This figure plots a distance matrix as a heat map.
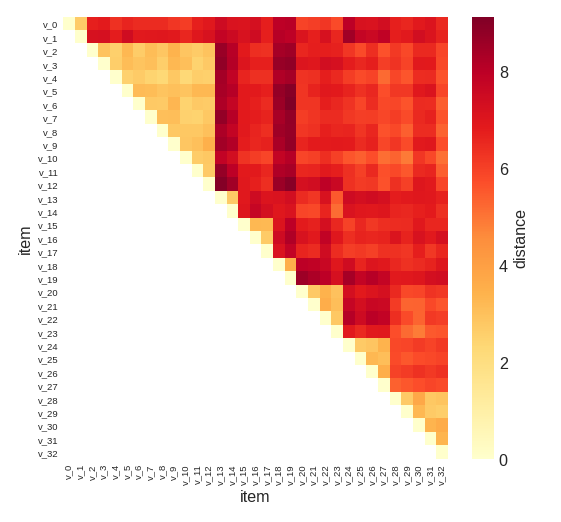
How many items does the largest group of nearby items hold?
11
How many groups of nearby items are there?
8
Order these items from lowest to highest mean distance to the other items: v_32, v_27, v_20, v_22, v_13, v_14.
v_32, v_27, v_20, v_22, v_14, v_13
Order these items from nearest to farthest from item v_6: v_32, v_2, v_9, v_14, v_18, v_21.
v_2, v_9, v_32, v_21, v_14, v_18
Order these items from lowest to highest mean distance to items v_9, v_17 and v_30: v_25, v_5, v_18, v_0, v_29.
v_29, v_5, v_25, v_0, v_18
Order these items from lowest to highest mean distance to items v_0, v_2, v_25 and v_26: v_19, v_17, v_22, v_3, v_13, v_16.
v_3, v_17, v_16, v_22, v_13, v_19
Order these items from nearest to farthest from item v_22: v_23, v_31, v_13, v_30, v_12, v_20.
v_23, v_20, v_30, v_31, v_13, v_12
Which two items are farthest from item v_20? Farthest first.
v_19, v_18
